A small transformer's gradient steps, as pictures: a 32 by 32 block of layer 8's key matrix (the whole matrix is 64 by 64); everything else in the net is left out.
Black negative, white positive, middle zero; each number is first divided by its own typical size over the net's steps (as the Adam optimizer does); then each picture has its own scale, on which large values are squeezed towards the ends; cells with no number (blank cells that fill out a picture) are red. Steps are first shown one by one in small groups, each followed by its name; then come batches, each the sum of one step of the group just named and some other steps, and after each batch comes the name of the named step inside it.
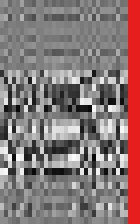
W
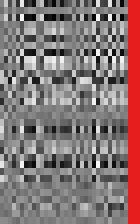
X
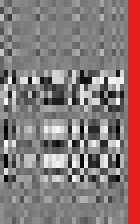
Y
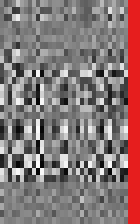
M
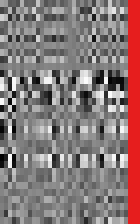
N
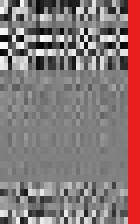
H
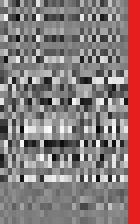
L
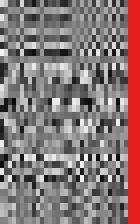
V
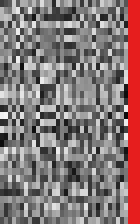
X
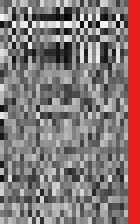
V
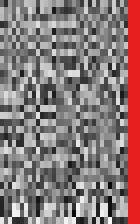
Y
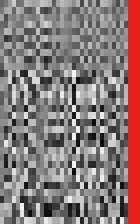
Y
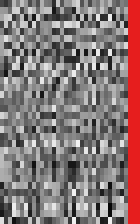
X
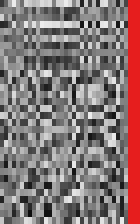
Y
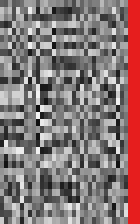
Y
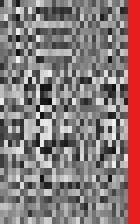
L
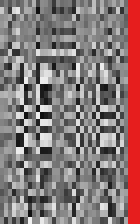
H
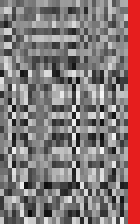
N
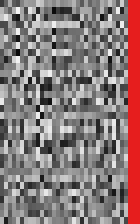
L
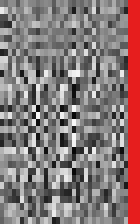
H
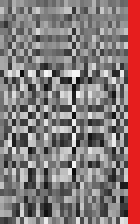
Y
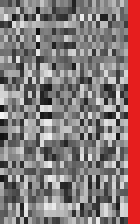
L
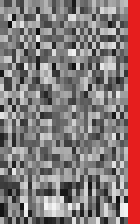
N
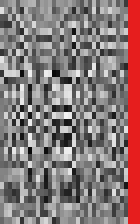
M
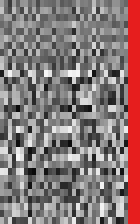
W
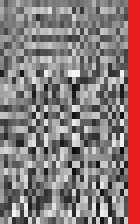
Y
